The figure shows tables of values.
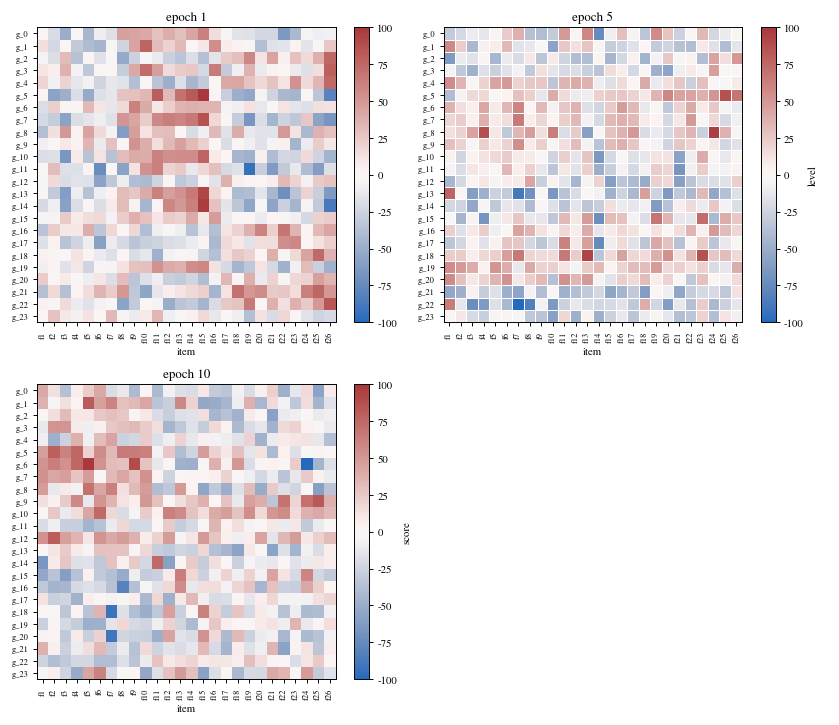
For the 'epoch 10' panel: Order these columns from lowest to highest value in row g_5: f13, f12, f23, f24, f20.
f13, f23, f24, f20, f12
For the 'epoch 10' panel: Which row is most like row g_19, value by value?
g_11
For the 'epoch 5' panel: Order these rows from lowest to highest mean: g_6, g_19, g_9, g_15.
g_15, g_9, g_6, g_19
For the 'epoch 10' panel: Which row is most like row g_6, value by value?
g_5
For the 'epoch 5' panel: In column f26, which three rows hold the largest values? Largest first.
g_5, g_2, g_19
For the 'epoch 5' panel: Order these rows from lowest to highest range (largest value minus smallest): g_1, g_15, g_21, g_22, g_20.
g_21, g_20, g_1, g_15, g_22
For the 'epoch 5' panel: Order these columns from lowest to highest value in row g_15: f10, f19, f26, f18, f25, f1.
f10, f18, f1, f26, f25, f19
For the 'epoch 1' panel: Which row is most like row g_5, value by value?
g_13
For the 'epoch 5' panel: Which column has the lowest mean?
f14
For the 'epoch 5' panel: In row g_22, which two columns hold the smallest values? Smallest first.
f7, f8
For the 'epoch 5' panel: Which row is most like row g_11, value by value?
g_10
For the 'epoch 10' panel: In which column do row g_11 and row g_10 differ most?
f6
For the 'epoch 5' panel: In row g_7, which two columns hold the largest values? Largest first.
f7, f22
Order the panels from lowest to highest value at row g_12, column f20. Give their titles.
epoch 1, epoch 5, epoch 10
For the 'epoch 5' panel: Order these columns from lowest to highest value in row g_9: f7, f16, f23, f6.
f23, f6, f16, f7
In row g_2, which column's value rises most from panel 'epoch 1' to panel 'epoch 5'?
f8
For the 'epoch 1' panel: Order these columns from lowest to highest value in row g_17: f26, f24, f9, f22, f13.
f9, f13, f24, f26, f22
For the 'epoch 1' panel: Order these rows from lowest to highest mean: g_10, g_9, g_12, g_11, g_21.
g_11, g_12, g_10, g_9, g_21
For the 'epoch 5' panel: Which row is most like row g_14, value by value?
g_3
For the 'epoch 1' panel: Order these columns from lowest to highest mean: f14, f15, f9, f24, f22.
f22, f24, f9, f14, f15
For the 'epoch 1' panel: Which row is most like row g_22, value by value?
g_2
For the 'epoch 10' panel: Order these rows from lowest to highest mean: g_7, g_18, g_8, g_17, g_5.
g_18, g_17, g_8, g_7, g_5
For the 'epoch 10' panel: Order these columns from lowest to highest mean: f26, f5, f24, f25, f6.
f25, f26, f24, f5, f6
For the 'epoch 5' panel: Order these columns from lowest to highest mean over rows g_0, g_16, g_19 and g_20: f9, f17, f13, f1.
f9, f17, f1, f13
